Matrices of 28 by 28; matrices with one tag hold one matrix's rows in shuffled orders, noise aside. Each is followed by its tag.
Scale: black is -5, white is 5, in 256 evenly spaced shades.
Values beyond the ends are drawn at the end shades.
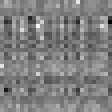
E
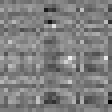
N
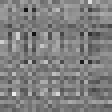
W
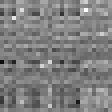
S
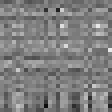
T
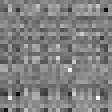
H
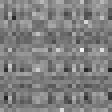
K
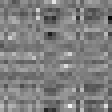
N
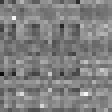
S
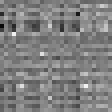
S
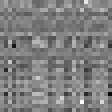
K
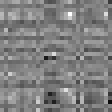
N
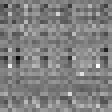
H
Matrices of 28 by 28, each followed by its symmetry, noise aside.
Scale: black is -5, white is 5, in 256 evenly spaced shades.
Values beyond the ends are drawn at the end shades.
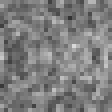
mirrored top to bottom.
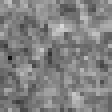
no symmetry.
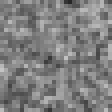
antisymmetric.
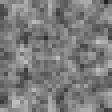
mirrored top to bottom.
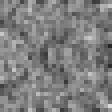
mirrored top to bottom.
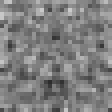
mirrored left to right.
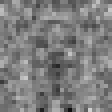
mirrored left to right.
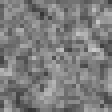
no symmetry.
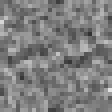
same after a half turn.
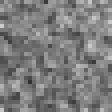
symmetric across the other diagonal.
